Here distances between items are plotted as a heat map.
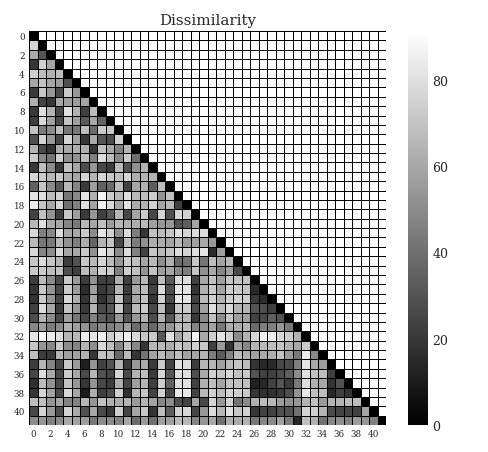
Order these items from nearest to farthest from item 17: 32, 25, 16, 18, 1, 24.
18, 24, 25, 32, 16, 1
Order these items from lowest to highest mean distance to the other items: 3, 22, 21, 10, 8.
3, 8, 22, 10, 21
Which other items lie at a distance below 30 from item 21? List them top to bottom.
13, 23, 33
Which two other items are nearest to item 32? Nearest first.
15, 24
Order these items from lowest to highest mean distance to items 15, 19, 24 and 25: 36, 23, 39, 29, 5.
5, 39, 29, 36, 23
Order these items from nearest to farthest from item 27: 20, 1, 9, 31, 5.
9, 31, 5, 20, 1
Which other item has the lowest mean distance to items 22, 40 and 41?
31
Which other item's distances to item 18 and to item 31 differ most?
41
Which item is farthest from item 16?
32
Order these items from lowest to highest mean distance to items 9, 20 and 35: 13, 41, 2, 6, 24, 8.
6, 8, 41, 2, 24, 13
